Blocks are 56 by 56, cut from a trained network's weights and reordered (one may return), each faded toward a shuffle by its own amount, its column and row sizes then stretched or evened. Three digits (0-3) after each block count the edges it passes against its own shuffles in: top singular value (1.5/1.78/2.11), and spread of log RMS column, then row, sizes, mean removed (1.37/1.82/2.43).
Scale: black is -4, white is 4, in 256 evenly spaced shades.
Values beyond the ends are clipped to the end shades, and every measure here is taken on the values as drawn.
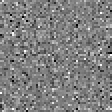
1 2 0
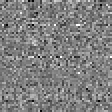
2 0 2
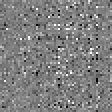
0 2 2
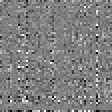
1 3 3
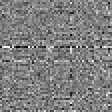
3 0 2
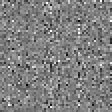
1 3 1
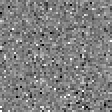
0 1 0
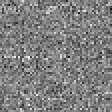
2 0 2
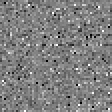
0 0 1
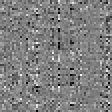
3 3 1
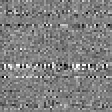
3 0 3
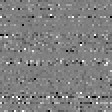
1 0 3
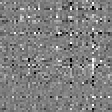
2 2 3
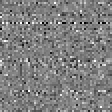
2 1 2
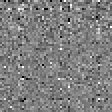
1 2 2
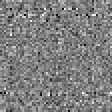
1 0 2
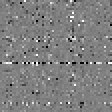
2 2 2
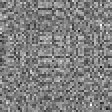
3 0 1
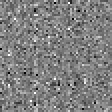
0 2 1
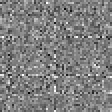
2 1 2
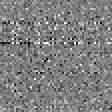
2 0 2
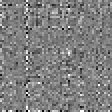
3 3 2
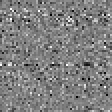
1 1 2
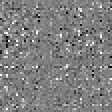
1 2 2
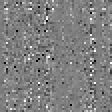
0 3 1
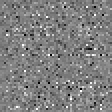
0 1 2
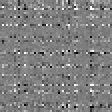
3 3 3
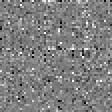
1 2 1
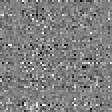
0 2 3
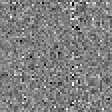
1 2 1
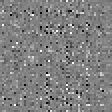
0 3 2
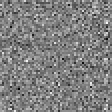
2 1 0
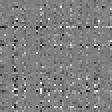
3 3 2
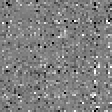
0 2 2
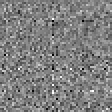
2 1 2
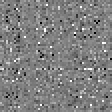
0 2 1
